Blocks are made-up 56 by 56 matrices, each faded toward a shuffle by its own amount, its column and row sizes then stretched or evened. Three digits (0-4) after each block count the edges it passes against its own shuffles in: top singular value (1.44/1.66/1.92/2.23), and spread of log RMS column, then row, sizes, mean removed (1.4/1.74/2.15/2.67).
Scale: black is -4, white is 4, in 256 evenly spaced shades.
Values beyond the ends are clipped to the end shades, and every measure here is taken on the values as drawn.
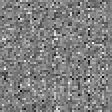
2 3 0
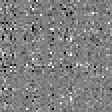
2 3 3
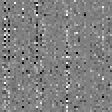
2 4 0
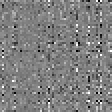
3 4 3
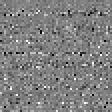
0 1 4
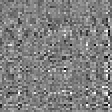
4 3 3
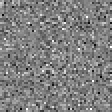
2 0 1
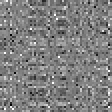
4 2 0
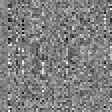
3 4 0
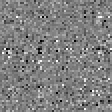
0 1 3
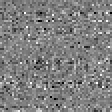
2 0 3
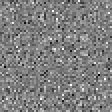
3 0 0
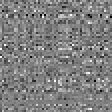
4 1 4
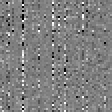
3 4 0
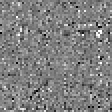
0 2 3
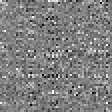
3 2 2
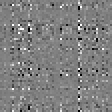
3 4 3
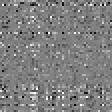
3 2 4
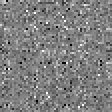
1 2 1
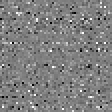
1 1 3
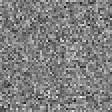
1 0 1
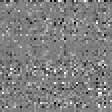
1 3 4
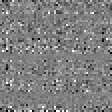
1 2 4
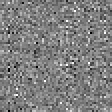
3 2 1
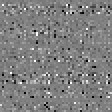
2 1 4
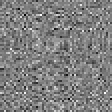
4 0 2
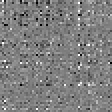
3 2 3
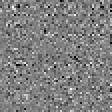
3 2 2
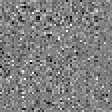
3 2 0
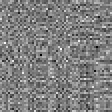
4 0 1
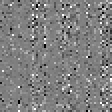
3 4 1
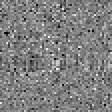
2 0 0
